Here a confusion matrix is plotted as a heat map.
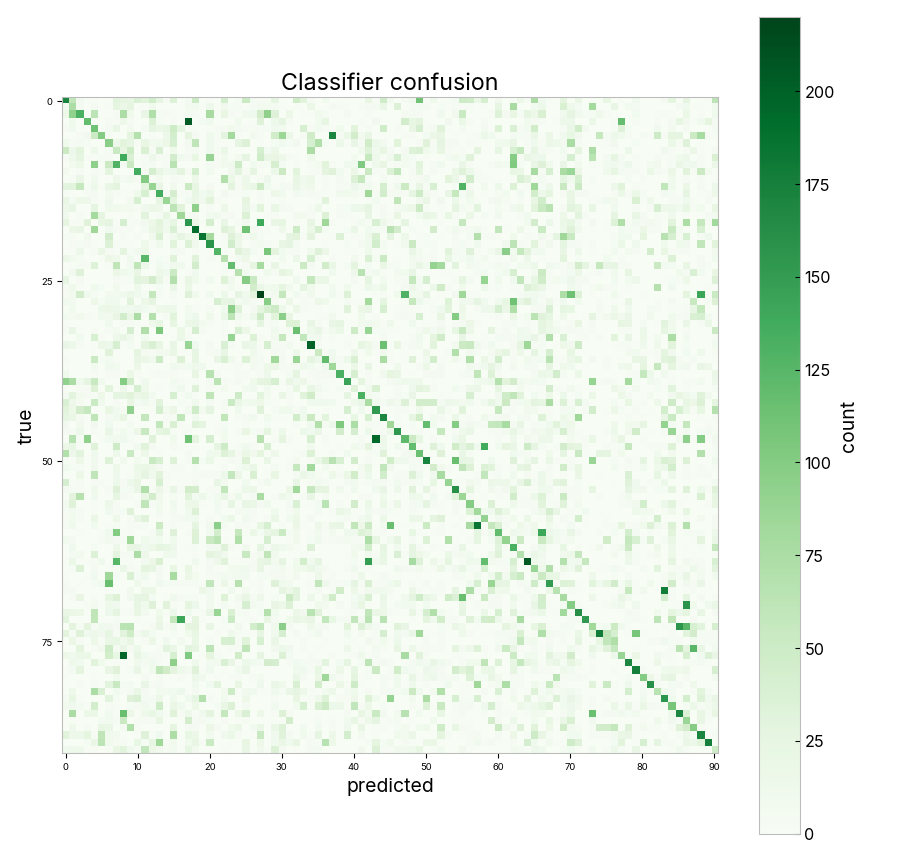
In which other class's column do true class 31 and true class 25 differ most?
58
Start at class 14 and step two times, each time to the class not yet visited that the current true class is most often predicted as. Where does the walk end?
84
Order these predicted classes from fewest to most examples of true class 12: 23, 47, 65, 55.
23, 47, 65, 55
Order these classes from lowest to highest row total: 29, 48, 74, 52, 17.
52, 29, 48, 74, 17
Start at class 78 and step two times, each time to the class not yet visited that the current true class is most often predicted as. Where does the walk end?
18
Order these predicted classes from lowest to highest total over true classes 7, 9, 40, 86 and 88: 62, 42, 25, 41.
25, 42, 41, 62
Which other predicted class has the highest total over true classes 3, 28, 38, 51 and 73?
17
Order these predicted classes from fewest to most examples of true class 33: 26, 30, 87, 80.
87, 80, 26, 30
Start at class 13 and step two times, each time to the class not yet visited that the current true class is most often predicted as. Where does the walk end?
67
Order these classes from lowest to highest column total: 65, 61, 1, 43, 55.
61, 43, 1, 55, 65
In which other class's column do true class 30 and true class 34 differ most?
44
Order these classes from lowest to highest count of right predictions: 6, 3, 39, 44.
6, 3, 39, 44
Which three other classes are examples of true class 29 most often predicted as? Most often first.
23, 62, 88
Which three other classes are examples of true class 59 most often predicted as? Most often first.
57, 45, 21
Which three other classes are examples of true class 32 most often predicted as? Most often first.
13, 42, 11
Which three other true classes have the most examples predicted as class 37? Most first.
5, 50, 69
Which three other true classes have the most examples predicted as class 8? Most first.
77, 85, 39
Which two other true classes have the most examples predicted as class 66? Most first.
60, 74
